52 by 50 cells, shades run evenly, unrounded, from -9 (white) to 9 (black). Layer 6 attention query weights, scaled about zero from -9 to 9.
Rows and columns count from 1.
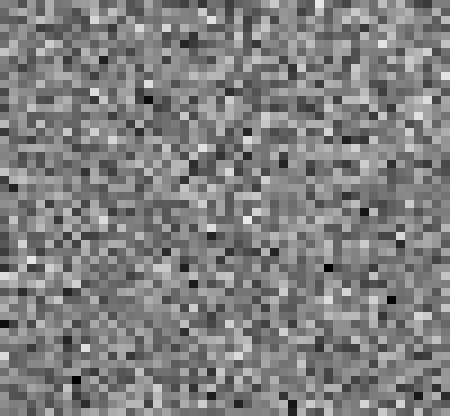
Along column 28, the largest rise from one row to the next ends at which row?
20
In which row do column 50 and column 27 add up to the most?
51
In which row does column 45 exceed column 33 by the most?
31
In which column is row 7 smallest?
48
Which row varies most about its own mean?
13
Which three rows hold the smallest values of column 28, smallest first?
28, 18, 44
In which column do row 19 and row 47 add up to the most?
11
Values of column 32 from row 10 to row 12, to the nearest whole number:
-4 2 -3
